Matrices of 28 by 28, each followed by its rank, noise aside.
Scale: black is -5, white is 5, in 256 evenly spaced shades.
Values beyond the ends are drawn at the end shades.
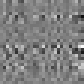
two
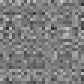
four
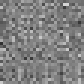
six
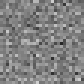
six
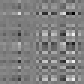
one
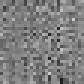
four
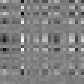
one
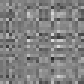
two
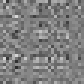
three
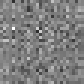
four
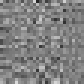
four
